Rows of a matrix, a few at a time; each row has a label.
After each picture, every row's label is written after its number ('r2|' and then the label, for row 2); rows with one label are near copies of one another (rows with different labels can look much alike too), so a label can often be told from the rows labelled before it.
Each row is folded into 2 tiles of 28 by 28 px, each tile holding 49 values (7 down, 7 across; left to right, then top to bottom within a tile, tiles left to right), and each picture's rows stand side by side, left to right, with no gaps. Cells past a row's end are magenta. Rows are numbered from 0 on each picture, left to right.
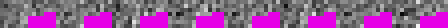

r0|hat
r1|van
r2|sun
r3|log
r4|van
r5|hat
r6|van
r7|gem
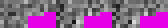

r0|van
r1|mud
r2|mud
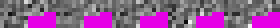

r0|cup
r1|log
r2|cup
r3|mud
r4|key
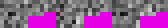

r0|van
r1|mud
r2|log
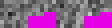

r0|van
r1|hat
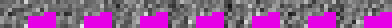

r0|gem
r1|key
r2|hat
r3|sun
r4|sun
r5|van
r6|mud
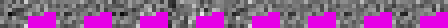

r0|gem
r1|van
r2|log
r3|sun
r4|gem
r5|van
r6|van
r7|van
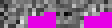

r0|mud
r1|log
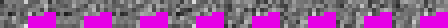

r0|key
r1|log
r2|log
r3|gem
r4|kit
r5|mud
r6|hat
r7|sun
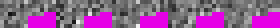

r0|van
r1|mud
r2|key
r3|kit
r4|hat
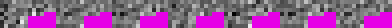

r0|mud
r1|gem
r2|log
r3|hat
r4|cup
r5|log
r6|van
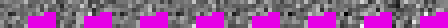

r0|van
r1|hat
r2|log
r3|key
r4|cup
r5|log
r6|cup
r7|sun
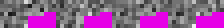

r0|cup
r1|hat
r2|cup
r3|key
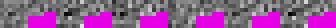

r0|van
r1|gem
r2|log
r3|kit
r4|log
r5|gem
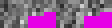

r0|sun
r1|hat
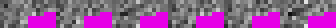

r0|hat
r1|mud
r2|gem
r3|kit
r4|kit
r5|gem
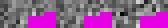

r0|mud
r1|kit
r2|cup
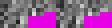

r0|mud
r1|sun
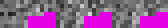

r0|log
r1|hat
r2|hat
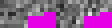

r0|log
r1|sun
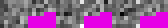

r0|kit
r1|key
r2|gem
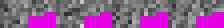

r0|kit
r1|gem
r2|mud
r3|hat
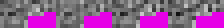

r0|log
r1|van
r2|log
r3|log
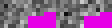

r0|hat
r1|cup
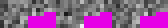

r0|kit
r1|key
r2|hat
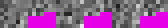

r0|mud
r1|key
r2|hat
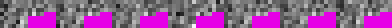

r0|mud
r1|kit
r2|hat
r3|key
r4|kit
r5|kit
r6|sun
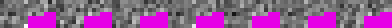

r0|key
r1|kit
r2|kit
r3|key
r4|log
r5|gem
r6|hat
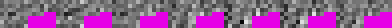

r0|van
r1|gem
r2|log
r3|hat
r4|mud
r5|mud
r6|mud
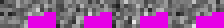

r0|log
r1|kit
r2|sun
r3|key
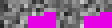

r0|kit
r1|cup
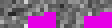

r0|gem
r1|hat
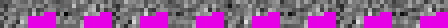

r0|mud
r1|log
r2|mud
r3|log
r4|sun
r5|log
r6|mud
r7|log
